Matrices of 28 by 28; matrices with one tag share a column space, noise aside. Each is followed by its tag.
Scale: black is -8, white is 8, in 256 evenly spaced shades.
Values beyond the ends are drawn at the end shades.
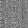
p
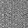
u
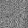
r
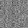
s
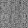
s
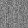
s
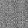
p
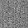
p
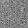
p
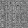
s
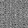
u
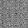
u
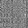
r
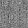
s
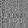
r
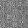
s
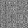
s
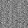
p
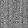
p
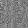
s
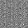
u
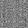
r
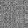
s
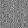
r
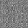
s
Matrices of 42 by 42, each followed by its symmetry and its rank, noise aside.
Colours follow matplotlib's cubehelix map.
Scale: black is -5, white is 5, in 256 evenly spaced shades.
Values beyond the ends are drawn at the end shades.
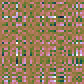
symmetric, rank two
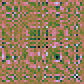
symmetric, rank three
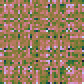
symmetric, rank three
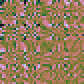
symmetric, rank three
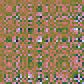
symmetric, rank two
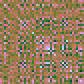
symmetric, rank three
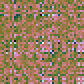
symmetric, rank three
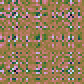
symmetric, rank two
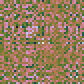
symmetric, rank three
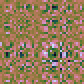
symmetric, rank three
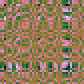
symmetric, rank two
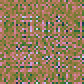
no symmetry, rank three
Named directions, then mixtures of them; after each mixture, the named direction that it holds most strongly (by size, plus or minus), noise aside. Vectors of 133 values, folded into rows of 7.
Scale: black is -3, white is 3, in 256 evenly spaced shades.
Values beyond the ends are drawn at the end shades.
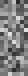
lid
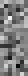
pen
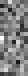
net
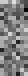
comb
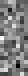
net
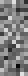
lid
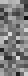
comb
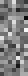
lid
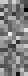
comb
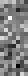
pen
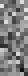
pen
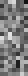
lid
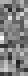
pen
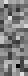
pen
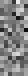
lid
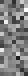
comb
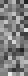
lid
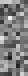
pen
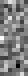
pen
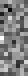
net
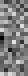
net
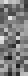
comb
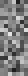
lid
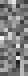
net
